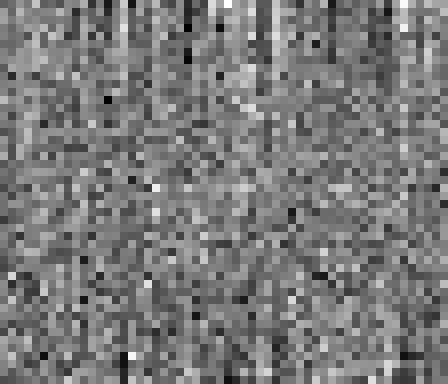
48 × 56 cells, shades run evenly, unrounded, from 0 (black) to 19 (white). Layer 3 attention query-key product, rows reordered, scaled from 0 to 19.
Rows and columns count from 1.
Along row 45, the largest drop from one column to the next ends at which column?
51
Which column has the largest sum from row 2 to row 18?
35
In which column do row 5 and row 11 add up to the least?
49
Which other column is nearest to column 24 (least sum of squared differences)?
42
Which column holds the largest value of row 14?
32
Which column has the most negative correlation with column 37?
25
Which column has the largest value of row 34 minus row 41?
45
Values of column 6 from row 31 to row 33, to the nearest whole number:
11 10 7
